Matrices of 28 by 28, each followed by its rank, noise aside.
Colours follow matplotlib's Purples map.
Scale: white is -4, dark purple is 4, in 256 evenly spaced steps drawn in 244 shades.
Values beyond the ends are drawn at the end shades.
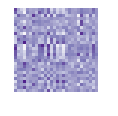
two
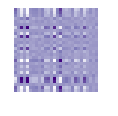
one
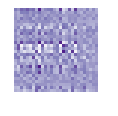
two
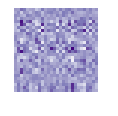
three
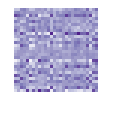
two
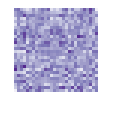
four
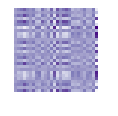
one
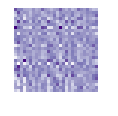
three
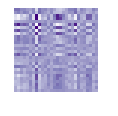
one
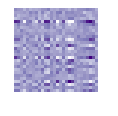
one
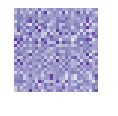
five
